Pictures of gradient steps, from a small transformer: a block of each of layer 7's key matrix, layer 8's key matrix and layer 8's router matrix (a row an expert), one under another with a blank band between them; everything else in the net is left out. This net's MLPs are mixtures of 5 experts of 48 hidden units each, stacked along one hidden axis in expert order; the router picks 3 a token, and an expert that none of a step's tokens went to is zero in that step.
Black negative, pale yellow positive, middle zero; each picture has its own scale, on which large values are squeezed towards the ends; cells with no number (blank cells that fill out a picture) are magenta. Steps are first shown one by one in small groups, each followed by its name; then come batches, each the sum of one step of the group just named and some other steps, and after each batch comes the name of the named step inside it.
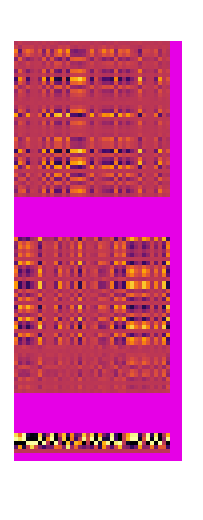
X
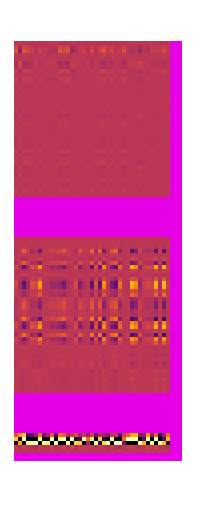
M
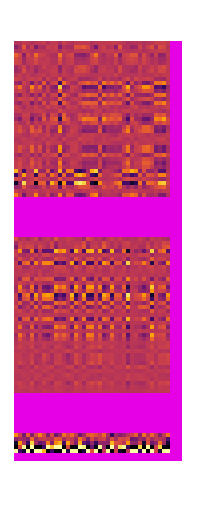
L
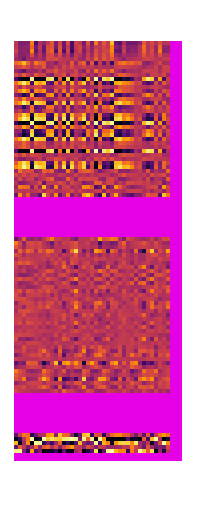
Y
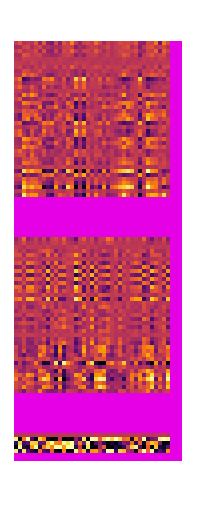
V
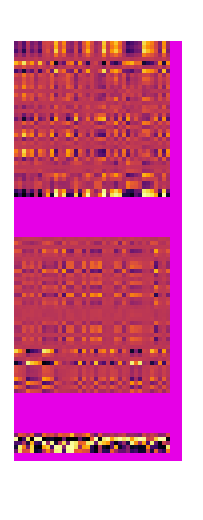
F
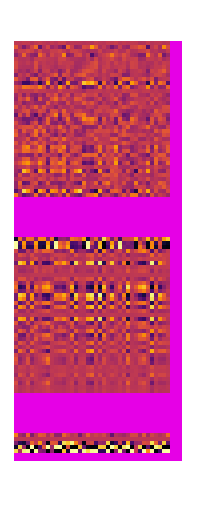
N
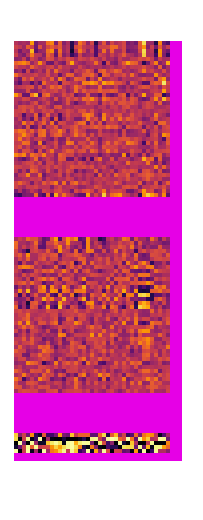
F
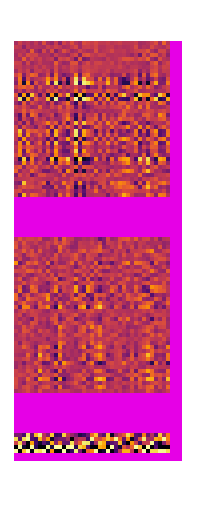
V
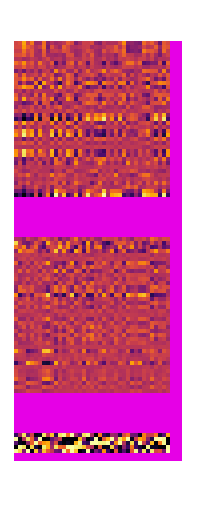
F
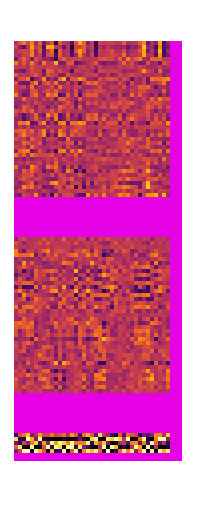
V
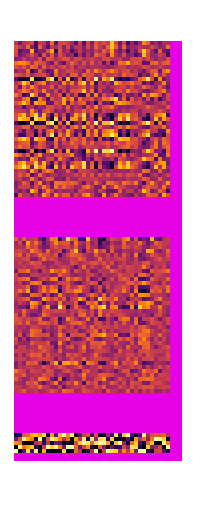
Y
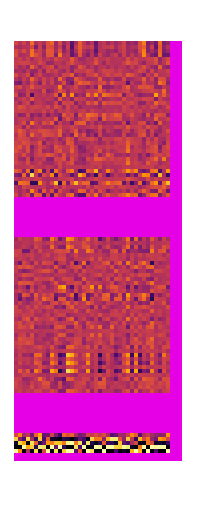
L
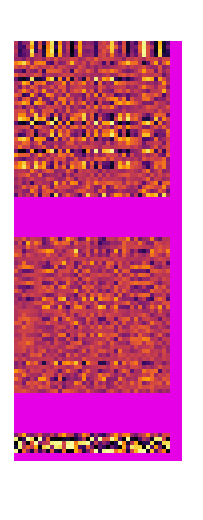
Y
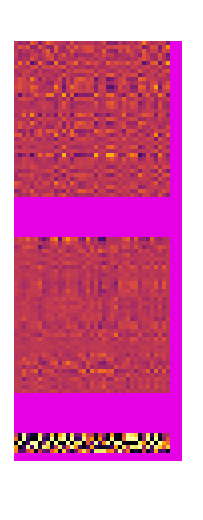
M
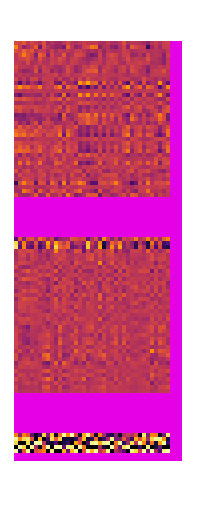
N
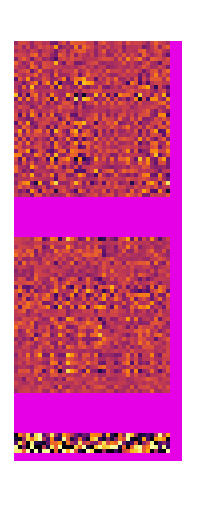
L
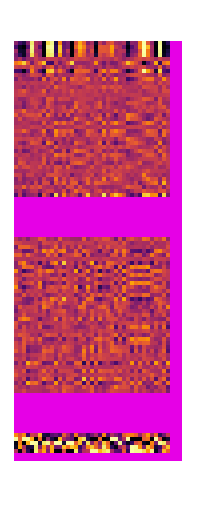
X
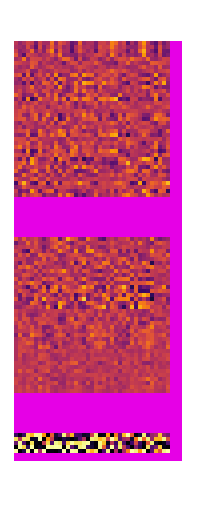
L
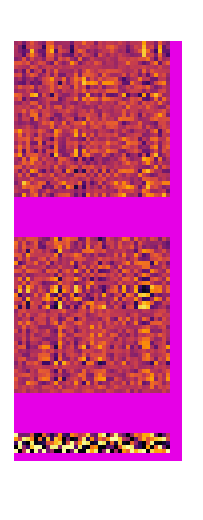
V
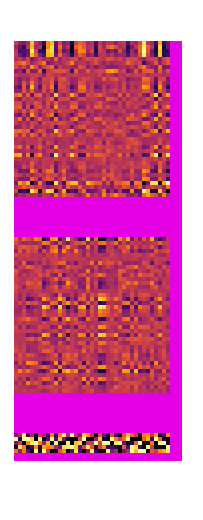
M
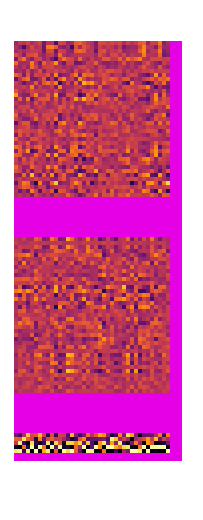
L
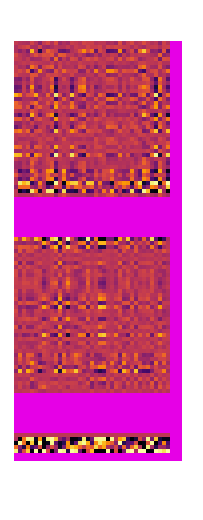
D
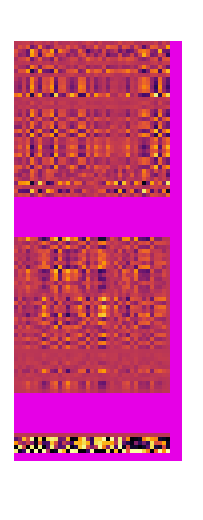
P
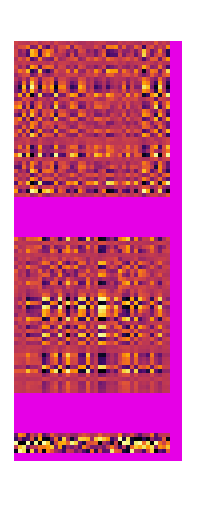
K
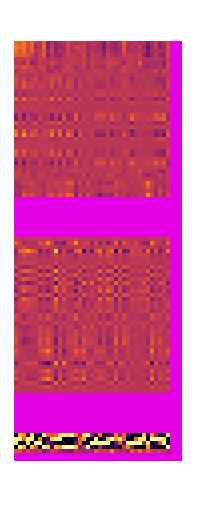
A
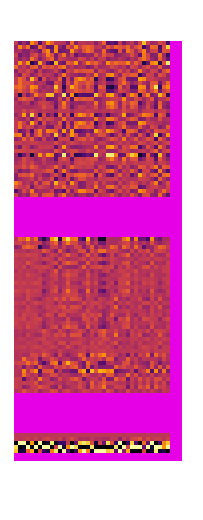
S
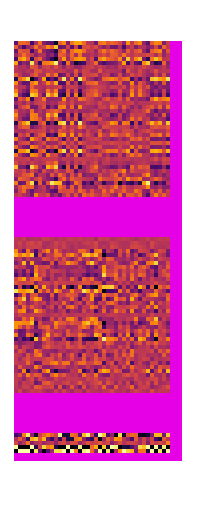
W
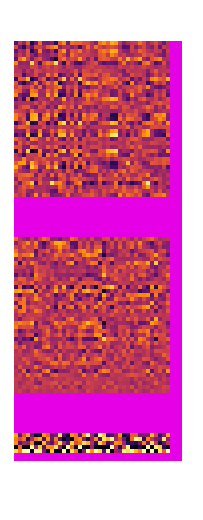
W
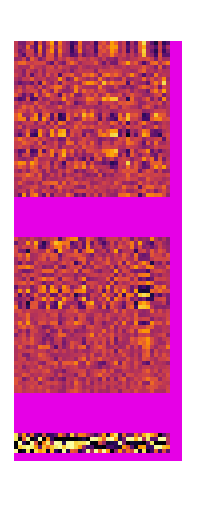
S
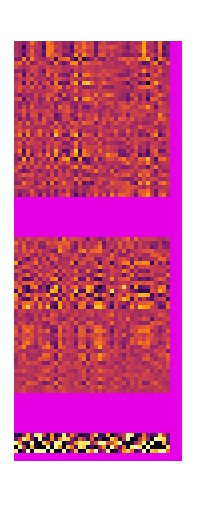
S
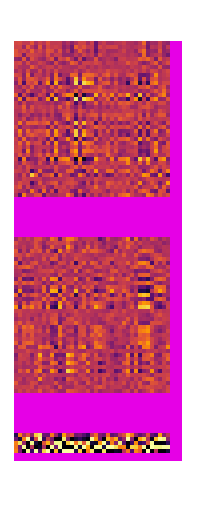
S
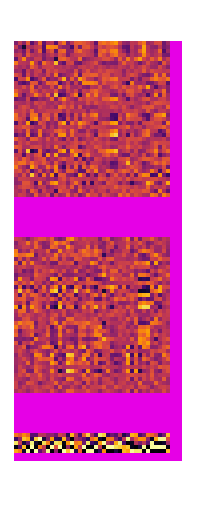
W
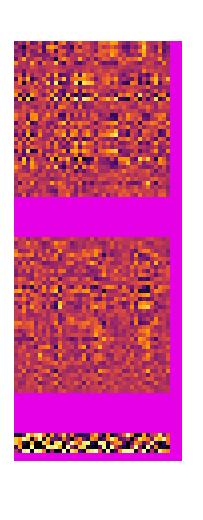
W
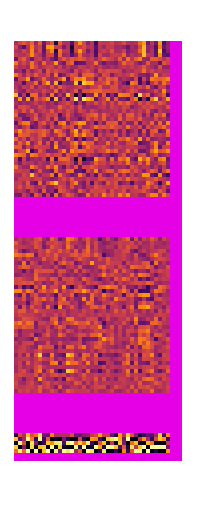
W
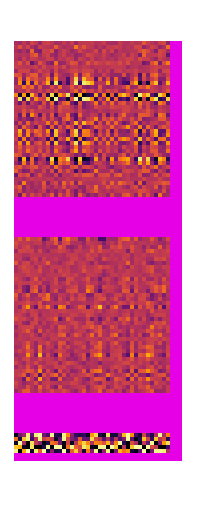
S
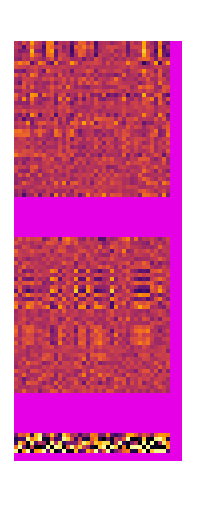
S
